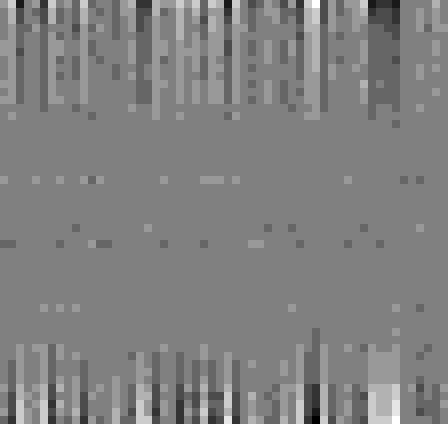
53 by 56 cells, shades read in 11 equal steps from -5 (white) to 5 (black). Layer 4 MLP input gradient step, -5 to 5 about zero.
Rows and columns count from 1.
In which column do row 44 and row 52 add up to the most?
40
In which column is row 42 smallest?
50
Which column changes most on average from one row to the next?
8
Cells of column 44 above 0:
1
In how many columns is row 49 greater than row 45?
15
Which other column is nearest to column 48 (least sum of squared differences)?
49
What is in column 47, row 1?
4
